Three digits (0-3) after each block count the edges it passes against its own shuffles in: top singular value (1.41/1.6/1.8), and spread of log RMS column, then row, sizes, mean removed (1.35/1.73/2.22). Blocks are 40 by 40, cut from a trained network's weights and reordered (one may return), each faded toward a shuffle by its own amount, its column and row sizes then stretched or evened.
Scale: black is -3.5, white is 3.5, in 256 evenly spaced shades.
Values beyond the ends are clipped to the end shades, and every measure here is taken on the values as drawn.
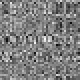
3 2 2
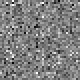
0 2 1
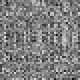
3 1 2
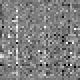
1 2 2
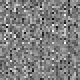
2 3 1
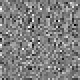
2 2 1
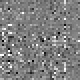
0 2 3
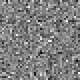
0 1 1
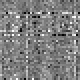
2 0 3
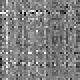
3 2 3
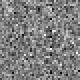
1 1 0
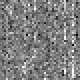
1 2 0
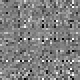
1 2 3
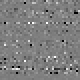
1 1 3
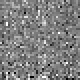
0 1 2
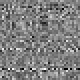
3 0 3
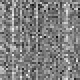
3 1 1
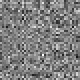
3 2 1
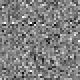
1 1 1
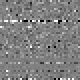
2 0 3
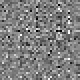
1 2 0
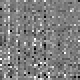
0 3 2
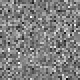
2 2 0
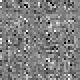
1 3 1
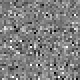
0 1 3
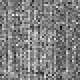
3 0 0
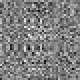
2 2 1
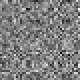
3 1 2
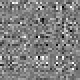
3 2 3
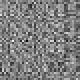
3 0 2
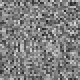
2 0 0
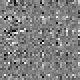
1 3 3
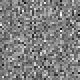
2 2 0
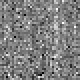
0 0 1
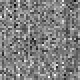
1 1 0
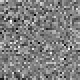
1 0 1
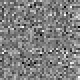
1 1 1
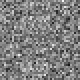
2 0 0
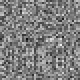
3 0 1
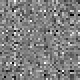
2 2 2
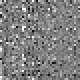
0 3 2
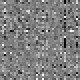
0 3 2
